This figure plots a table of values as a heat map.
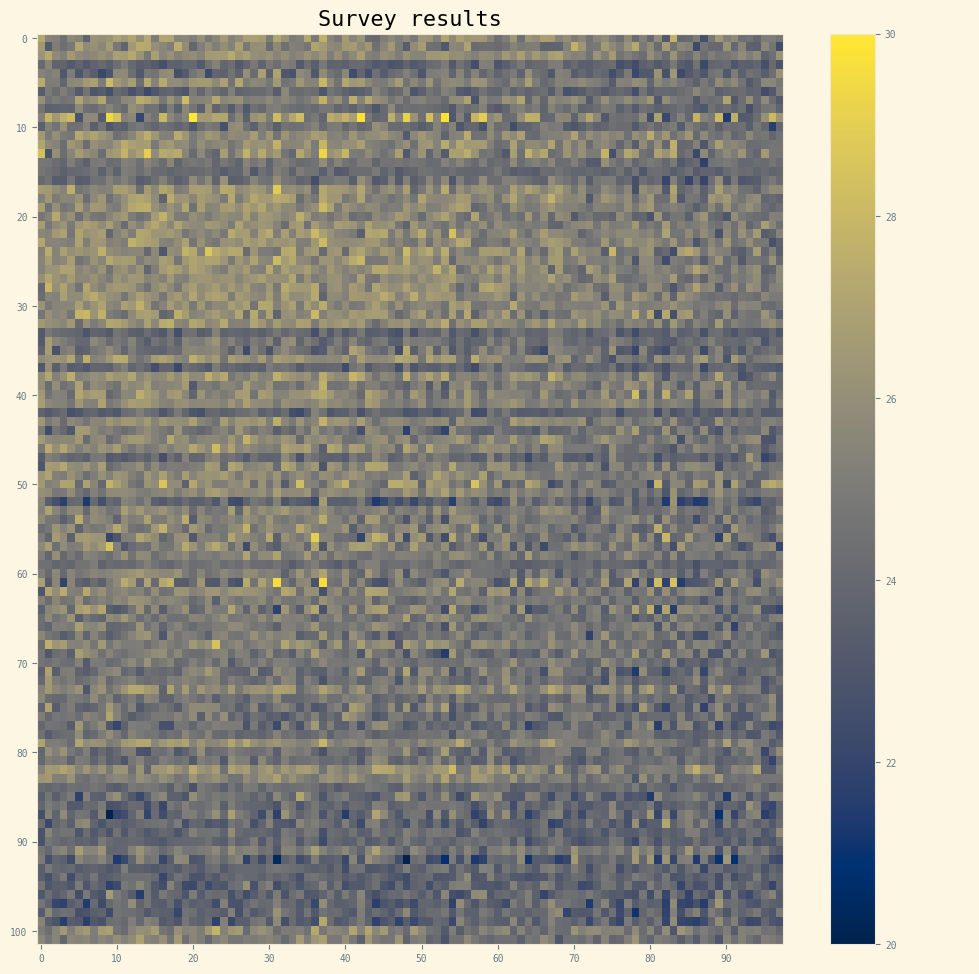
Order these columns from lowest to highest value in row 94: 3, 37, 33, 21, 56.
21, 33, 37, 3, 56
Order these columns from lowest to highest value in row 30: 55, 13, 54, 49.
49, 55, 54, 13
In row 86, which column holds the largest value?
93
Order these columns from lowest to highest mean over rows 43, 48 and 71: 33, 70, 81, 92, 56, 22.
92, 81, 56, 70, 33, 22
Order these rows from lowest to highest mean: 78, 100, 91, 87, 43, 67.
87, 78, 67, 91, 100, 43
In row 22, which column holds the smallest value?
89
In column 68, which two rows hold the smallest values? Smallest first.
92, 88
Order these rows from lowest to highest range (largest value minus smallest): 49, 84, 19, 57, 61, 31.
84, 49, 19, 31, 57, 61
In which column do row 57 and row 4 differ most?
9
